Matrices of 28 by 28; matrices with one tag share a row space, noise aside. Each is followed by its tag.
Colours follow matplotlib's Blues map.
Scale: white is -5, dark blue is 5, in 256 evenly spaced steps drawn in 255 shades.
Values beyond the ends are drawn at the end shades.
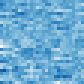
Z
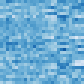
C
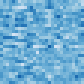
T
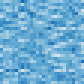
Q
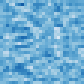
T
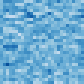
T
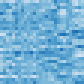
C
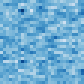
Q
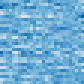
Z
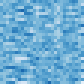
T
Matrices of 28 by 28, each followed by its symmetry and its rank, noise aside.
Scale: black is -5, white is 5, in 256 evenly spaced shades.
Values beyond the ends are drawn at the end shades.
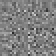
antisymmetric, rank four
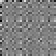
symmetric, rank two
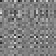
no symmetry, rank two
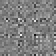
symmetric, rank three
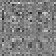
antisymmetric, rank four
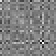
symmetric, rank two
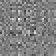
no symmetry, rank three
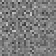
symmetric, rank four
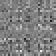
antisymmetric, rank four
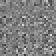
no symmetry, rank four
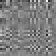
no symmetry, rank two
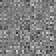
symmetric, rank three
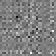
symmetric, rank four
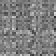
no symmetry, rank two
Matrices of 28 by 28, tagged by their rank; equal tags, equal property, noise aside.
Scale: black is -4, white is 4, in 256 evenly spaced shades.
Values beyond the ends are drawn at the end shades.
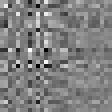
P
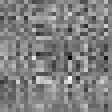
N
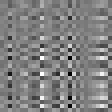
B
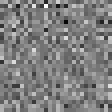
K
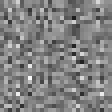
K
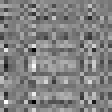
P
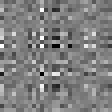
P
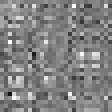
K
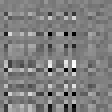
B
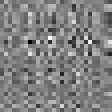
N
